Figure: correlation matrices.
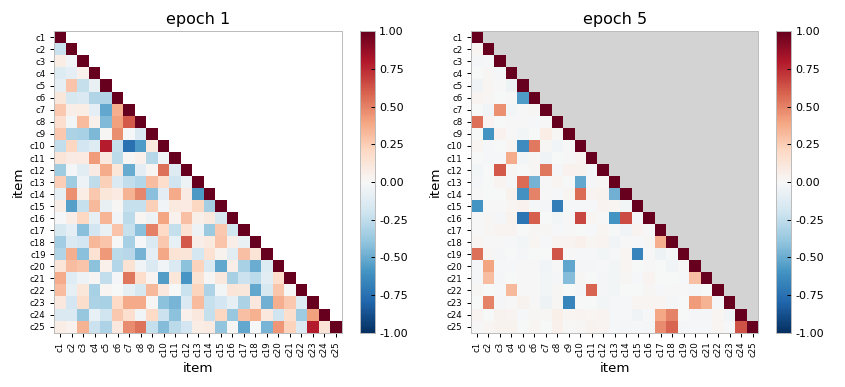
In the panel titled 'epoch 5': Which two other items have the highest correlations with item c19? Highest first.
c8, c1
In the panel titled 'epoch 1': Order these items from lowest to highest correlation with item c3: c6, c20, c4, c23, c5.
c5, c6, c4, c23, c20
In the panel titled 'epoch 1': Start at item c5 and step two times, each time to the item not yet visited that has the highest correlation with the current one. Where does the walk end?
c12
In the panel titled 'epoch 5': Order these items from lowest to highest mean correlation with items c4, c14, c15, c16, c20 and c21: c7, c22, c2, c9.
c9, c7, c22, c2
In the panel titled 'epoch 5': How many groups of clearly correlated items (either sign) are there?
6
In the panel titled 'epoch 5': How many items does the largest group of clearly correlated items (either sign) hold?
6
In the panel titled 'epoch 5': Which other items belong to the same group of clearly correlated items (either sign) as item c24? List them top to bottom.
c17, c18, c25
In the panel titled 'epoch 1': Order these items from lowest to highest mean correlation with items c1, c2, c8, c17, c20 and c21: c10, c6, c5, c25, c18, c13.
c18, c10, c5, c13, c6, c25
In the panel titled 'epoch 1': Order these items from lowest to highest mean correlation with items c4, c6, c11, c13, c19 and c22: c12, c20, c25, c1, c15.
c25, c20, c12, c1, c15
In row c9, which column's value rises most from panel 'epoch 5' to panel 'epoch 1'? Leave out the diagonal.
c23
